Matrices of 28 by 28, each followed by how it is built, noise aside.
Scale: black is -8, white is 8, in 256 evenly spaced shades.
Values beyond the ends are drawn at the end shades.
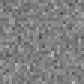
noise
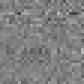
low rank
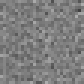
repeating rows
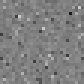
sparse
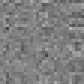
low rank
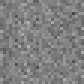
repeating rows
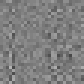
low rank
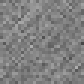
Hankel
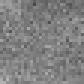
smooth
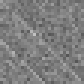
Toeplitz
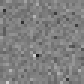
sparse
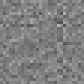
low rank
